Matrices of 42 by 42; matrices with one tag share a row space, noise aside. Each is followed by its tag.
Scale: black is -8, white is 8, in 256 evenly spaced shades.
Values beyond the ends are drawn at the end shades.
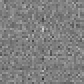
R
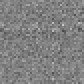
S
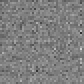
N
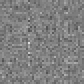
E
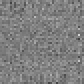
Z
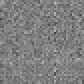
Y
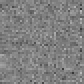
N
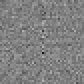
R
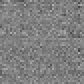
Z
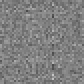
S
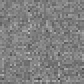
E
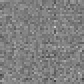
Y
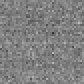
S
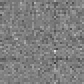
Y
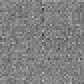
R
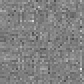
N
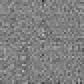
R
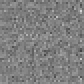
N
